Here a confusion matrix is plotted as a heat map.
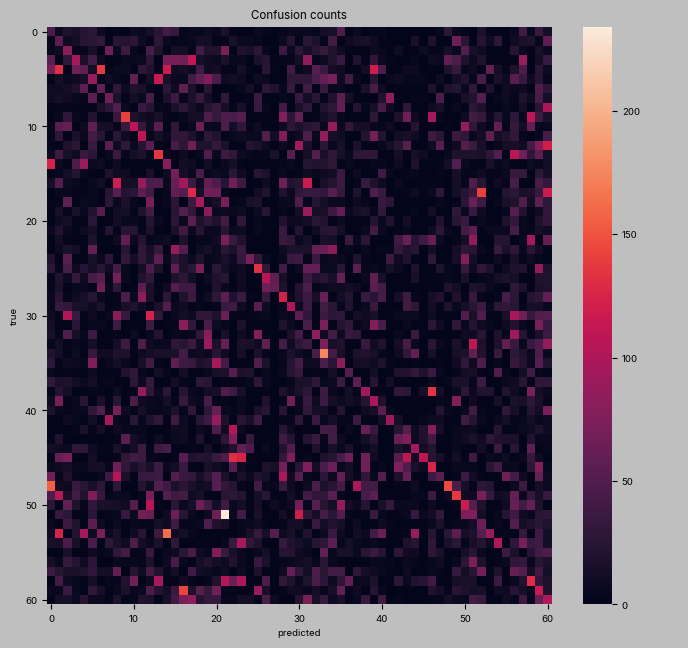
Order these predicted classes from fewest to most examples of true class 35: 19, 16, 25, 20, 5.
19, 16, 25, 5, 20
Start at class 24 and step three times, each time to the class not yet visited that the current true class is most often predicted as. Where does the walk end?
60
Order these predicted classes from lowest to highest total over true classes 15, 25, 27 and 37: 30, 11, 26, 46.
46, 30, 11, 26
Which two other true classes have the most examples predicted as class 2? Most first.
30, 45
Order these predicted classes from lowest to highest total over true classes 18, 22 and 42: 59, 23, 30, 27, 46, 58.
27, 23, 30, 59, 58, 46
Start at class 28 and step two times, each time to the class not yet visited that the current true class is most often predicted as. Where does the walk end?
33
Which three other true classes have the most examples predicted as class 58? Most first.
9, 22, 38
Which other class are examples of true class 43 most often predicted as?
22
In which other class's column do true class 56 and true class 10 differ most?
34
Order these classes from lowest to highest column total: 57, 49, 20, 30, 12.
49, 57, 30, 20, 12
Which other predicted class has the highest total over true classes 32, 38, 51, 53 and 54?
21
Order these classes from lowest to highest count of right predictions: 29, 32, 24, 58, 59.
24, 32, 29, 59, 58
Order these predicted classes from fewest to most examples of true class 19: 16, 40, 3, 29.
29, 3, 40, 16
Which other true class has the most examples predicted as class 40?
53
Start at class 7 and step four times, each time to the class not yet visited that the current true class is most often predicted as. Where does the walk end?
52
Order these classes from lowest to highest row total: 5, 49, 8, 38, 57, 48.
8, 38, 57, 5, 48, 49
